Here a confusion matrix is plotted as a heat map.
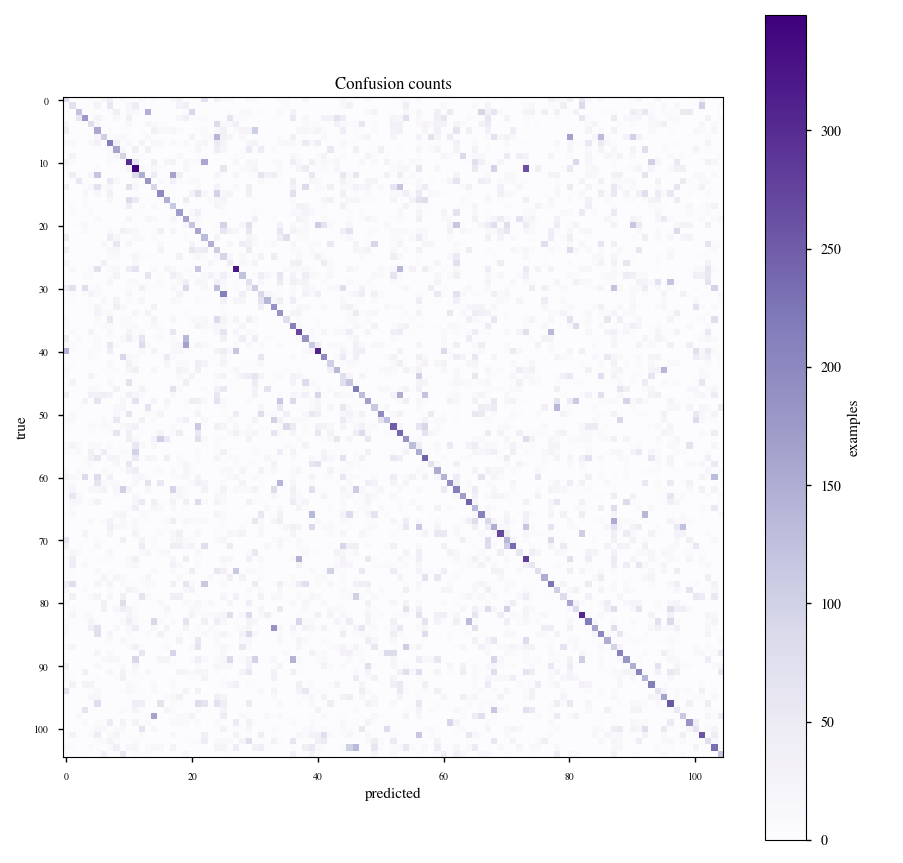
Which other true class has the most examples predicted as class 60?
40
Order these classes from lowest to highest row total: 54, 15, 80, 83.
80, 54, 15, 83
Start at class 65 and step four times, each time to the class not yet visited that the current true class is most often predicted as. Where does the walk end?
24
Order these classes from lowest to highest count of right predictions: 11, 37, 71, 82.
71, 37, 82, 11
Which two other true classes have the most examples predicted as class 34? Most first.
61, 48
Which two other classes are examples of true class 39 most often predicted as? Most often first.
19, 12
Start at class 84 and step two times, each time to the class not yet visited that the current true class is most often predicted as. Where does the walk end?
100
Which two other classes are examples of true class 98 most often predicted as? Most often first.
14, 66
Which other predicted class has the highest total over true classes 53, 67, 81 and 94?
87
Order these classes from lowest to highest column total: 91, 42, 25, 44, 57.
42, 91, 57, 44, 25
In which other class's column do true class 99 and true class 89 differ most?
36
